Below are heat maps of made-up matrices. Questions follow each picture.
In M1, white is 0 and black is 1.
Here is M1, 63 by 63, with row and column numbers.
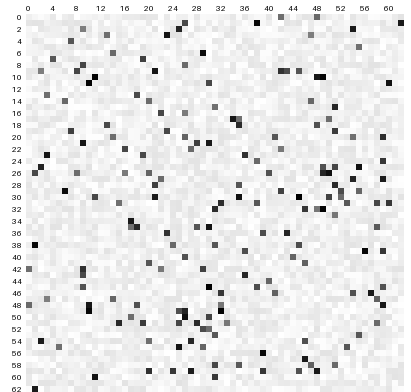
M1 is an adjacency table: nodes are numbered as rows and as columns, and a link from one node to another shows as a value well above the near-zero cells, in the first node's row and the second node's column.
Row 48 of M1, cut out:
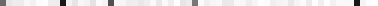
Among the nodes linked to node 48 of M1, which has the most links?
node 59
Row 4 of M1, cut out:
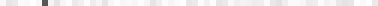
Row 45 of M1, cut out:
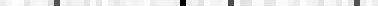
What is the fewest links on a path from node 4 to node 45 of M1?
7
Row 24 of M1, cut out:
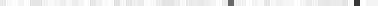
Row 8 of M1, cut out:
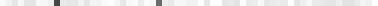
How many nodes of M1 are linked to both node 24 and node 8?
0
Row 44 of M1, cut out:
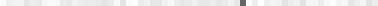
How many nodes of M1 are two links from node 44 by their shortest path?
1
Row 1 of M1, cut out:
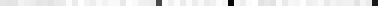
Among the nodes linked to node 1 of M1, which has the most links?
node 26
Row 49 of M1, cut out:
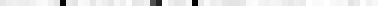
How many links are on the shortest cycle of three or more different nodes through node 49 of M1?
4
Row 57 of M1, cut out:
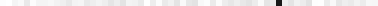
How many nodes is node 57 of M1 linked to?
1
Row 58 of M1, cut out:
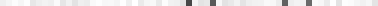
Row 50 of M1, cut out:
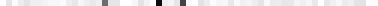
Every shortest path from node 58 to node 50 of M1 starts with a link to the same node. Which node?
node 35
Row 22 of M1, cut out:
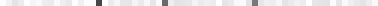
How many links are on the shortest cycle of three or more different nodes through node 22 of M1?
6
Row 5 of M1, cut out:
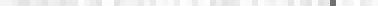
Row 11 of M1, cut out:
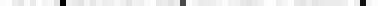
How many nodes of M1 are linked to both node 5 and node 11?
0
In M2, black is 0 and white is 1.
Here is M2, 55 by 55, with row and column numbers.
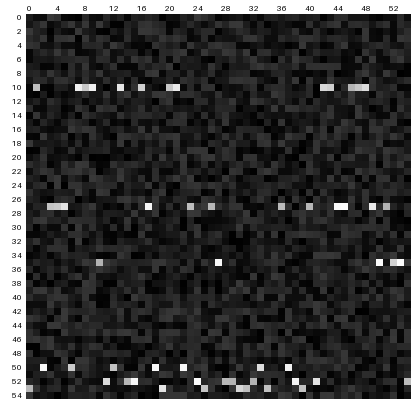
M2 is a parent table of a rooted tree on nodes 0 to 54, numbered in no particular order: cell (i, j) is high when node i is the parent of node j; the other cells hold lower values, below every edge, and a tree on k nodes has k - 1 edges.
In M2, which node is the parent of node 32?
52
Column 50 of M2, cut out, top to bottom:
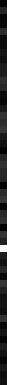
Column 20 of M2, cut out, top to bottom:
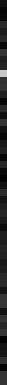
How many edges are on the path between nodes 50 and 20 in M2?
3
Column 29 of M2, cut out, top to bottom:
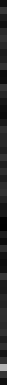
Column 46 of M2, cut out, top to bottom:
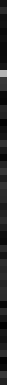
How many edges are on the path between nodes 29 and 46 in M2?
4
